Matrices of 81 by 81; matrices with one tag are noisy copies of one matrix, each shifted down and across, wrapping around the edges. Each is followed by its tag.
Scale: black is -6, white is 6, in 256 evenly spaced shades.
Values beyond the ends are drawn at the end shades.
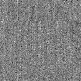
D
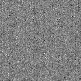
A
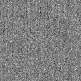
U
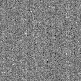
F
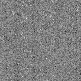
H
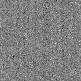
H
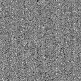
F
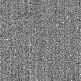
U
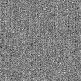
U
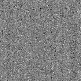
H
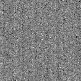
F
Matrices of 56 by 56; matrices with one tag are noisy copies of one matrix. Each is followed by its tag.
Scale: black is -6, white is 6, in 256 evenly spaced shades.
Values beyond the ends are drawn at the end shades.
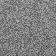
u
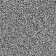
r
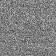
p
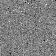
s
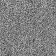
s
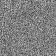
s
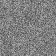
s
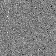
s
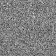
p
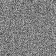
s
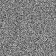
r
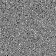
r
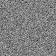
r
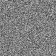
r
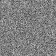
s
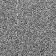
u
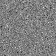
r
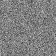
s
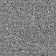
p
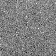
u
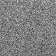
u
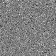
r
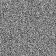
s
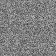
p
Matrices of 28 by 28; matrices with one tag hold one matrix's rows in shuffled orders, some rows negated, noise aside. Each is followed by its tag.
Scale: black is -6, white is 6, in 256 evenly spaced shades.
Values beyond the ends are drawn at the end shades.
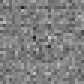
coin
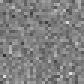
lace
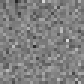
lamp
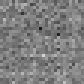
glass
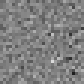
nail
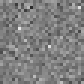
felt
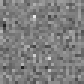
coin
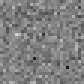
lamp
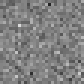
felt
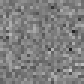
nail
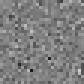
felt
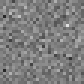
lace
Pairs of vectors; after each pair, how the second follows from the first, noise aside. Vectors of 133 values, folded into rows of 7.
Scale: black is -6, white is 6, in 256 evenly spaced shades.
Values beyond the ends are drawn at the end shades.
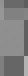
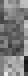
negated, scaled up.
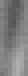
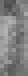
wrapped around, negated.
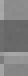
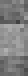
reversed, negated.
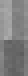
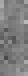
wrapped around, partly zeroed.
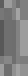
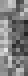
reversed, scaled up.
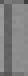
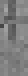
wrapped around, partly zeroed.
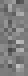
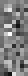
reversed, scaled up.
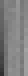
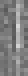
wrapped around, negated.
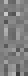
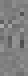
reversed, negated, partly zeroed.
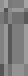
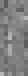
negated, partly zeroed.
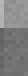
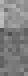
copied.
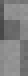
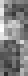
negated, scaled up.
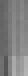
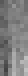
copied.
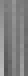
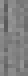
wrapped around, negated, shrunk.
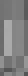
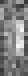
reversed, scaled up.
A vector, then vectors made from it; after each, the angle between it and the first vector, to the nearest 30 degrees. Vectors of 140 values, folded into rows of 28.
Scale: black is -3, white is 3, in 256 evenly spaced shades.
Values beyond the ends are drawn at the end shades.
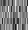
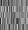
60 degrees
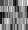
120 degrees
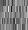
30 degrees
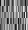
60 degrees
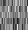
30 degrees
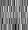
60 degrees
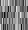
120 degrees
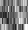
60 degrees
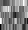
60 degrees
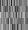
90 degrees
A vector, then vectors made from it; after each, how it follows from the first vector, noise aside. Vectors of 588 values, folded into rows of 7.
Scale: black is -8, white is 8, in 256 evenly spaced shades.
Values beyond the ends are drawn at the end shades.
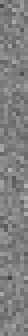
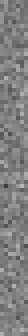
wrapped around.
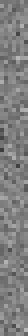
reversed, negated.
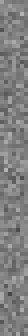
wrapped around.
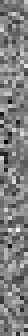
wrapped around, negated, scaled up.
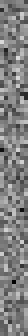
wrapped around, scaled up.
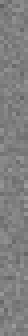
shrunk.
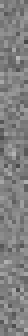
reversed, negated.
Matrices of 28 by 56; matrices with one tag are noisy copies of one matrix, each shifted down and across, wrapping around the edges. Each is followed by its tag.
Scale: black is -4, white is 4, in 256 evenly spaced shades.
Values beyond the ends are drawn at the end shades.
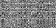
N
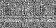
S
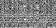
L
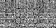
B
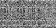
N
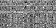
B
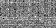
L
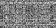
B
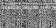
S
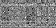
B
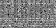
L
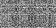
N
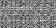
L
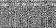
S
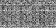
L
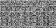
L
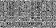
B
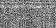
S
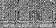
S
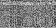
S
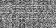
L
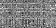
N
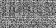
L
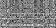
B
